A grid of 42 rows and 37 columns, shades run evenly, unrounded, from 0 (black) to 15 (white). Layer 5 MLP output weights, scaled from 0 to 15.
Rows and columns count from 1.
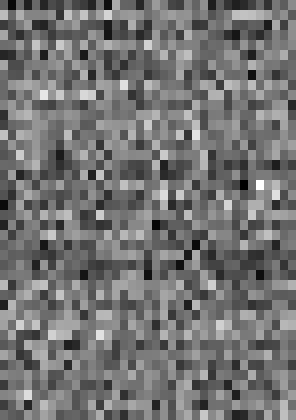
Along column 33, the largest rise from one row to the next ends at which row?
19
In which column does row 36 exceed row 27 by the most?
5
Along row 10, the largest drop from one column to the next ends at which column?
13
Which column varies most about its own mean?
14
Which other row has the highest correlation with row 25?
32
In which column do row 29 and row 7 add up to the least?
2
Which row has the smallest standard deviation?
38
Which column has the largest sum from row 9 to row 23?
25
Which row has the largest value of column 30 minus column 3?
18
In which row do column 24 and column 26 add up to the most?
42
